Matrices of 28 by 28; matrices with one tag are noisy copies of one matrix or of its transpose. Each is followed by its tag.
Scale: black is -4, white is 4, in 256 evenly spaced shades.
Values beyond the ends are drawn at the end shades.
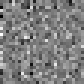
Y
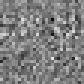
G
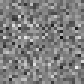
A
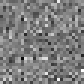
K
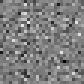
A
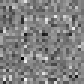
K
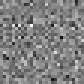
A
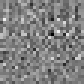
G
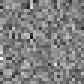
Y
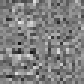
G
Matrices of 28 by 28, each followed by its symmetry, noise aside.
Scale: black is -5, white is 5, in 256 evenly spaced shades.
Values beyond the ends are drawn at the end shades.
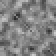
symmetric.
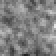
antisymmetric.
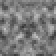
mirrored left to right.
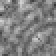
symmetric.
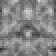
mirrored left to right.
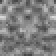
mirrored left to right.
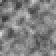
symmetric.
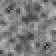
same after a half turn.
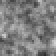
antisymmetric.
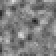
antisymmetric.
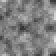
mirrored top to bottom.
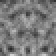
mirrored left to right.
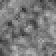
symmetric.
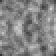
mirrored top to bottom.
